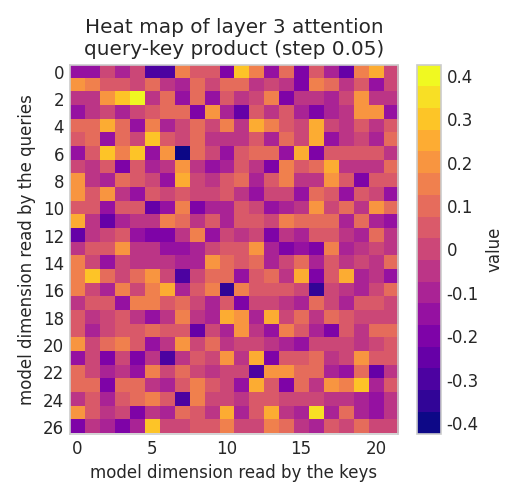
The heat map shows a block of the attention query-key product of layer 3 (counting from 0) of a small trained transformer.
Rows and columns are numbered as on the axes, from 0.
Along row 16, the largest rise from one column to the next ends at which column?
11
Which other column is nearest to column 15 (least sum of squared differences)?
18
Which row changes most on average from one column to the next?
6
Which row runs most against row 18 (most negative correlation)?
5
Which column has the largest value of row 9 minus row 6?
7
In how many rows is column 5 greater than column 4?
13
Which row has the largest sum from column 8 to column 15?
4
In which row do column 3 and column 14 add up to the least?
17
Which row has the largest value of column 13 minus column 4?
25
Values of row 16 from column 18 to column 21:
-0.05 -0.1 0 0.1
